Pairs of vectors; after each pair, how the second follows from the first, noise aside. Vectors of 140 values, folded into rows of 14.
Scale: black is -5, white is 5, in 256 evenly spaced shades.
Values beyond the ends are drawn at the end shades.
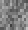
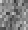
reversed.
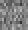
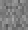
reversed, shrunk.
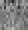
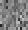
wrapped around.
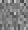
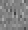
negated, partly zeroed.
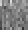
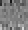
negated, partly zeroed.
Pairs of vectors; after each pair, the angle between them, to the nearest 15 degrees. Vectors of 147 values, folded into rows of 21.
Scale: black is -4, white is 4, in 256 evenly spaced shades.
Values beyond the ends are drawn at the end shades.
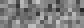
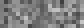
105 degrees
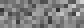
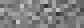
135 degrees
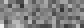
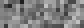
75 degrees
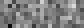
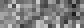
120 degrees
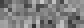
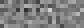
90 degrees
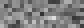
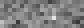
45 degrees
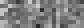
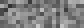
150 degrees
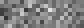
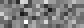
135 degrees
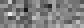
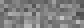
75 degrees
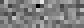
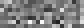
90 degrees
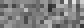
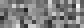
120 degrees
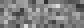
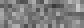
135 degrees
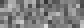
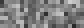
60 degrees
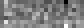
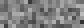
105 degrees
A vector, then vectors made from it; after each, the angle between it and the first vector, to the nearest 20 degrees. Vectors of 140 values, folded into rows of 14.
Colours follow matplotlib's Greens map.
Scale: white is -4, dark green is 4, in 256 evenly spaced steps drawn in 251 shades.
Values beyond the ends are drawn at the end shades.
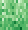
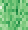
100 degrees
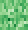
100 degrees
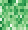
120 degrees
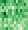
140 degrees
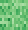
80 degrees
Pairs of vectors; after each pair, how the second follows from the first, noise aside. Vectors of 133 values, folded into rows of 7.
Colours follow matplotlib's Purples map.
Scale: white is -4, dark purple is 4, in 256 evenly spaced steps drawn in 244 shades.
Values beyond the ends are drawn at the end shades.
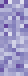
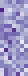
reversed, negated.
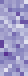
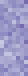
negated, shrunk.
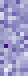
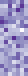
reversed, negated.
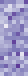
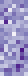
reversed, negated.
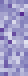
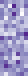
sign-scrambled.
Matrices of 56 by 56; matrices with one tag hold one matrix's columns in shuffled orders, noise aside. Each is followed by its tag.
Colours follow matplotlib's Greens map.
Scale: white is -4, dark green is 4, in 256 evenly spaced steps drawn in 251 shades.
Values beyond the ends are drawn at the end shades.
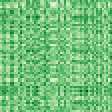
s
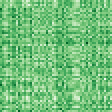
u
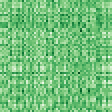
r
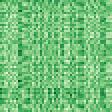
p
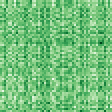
u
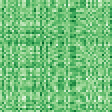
u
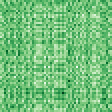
p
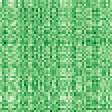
u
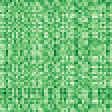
p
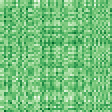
u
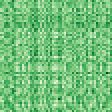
r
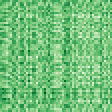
p
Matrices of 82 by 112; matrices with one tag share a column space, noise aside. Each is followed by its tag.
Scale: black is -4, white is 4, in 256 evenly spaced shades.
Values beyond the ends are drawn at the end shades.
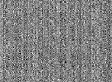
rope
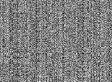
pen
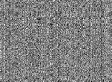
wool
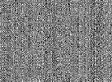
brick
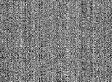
pen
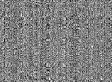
wool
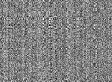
wool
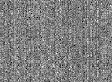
rope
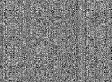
rope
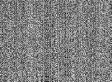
pen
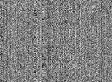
rope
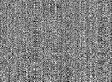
pen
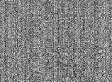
pen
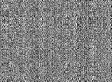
wool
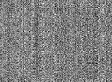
brick
